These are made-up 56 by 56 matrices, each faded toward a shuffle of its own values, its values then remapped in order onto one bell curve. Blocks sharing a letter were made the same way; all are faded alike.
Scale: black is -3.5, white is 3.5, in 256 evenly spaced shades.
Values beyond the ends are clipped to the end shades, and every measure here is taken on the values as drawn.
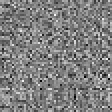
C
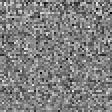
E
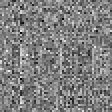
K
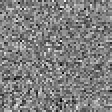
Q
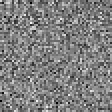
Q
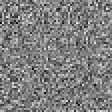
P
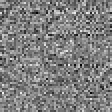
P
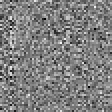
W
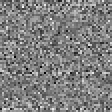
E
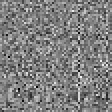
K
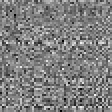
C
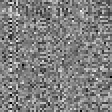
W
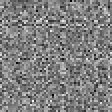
C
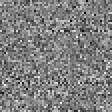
E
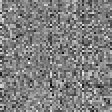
W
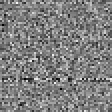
E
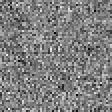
Q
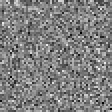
Q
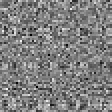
C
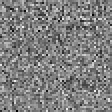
P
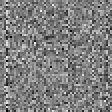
W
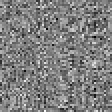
W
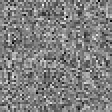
W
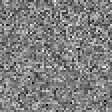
E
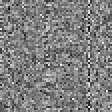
W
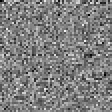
E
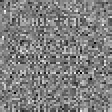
C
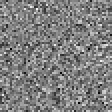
Q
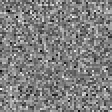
E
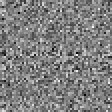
P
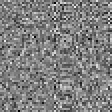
K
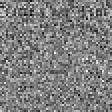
P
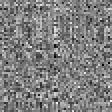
W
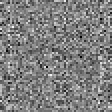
W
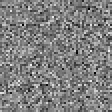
E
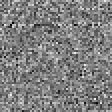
E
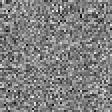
Q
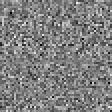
E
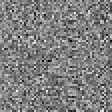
P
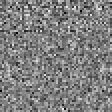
E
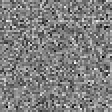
E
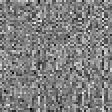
K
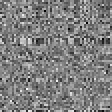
C
